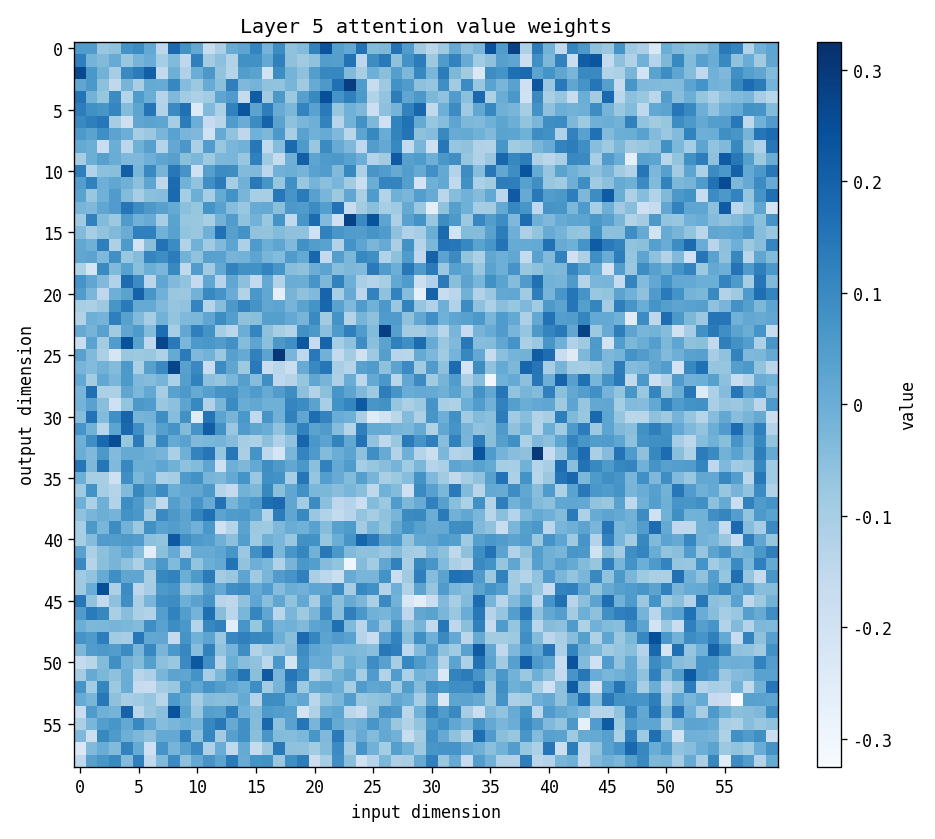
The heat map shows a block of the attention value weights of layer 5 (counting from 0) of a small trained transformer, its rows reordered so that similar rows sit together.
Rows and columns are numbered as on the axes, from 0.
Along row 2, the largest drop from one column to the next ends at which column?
7
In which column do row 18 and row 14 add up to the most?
25
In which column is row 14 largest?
23
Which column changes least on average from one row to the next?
9
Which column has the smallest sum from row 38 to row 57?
28
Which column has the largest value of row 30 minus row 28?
20
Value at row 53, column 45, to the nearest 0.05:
0.15
